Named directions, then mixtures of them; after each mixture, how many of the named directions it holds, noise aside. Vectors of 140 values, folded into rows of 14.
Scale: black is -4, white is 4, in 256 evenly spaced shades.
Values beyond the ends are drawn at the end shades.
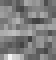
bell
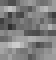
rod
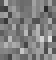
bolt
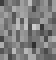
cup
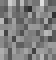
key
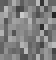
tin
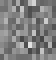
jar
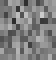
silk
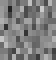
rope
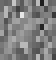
one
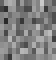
two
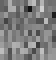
four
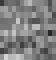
two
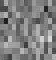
one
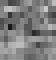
one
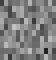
three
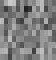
three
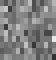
four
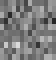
four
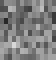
three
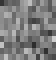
two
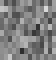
two
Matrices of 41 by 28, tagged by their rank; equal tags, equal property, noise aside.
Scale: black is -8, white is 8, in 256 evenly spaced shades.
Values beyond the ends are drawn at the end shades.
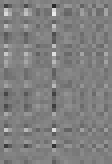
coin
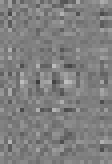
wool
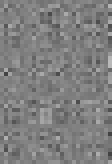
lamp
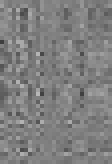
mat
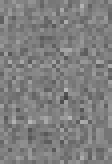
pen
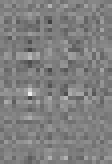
wool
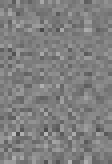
lamp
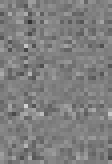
lamp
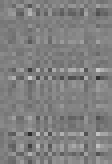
coin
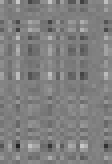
coin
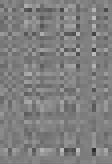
wool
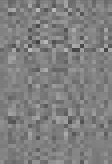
mat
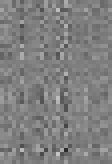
mat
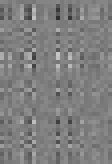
coin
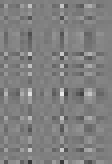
coin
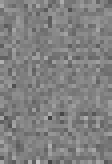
pen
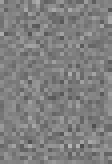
pen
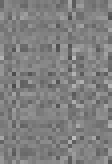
mat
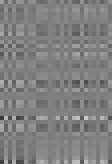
coin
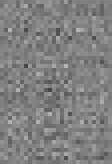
pen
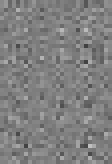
lamp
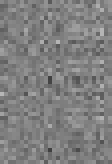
lamp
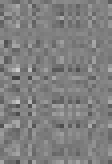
wool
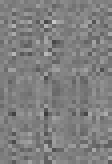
mat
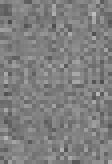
pen
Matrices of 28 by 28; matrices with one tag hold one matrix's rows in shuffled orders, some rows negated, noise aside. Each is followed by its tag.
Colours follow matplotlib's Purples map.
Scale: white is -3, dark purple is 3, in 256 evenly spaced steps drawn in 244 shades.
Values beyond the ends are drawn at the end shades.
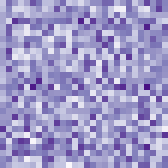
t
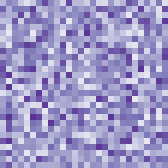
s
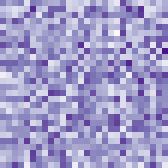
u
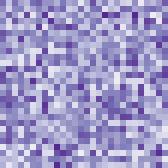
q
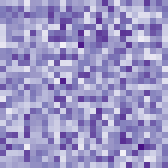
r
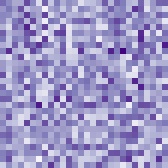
s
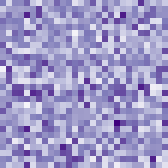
t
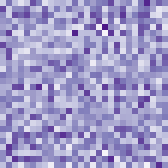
t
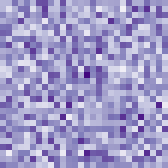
s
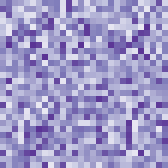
s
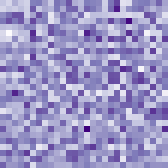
u
